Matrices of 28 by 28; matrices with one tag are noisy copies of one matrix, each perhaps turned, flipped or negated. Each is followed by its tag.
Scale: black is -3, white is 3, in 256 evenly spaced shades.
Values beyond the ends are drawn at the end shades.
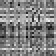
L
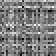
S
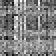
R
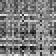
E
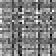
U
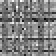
U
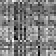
R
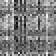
R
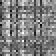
E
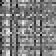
E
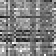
R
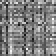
S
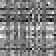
L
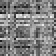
R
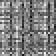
S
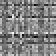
U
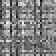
E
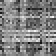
R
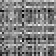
S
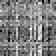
R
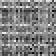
S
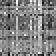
R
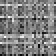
U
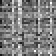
U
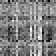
R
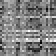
R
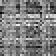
R
